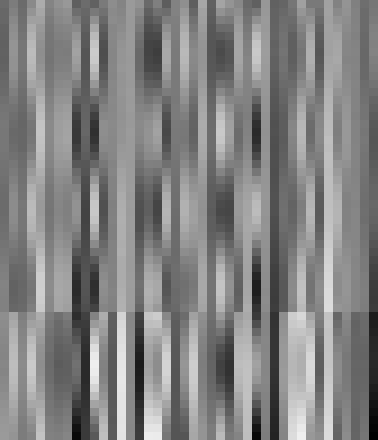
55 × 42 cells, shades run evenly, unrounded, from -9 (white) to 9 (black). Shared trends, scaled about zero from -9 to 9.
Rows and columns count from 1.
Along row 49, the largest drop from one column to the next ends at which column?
11
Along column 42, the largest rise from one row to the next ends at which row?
40
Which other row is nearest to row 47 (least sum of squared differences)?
46
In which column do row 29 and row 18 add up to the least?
37
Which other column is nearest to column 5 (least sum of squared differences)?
23
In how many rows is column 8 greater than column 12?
16
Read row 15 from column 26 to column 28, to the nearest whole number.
-2 1 0
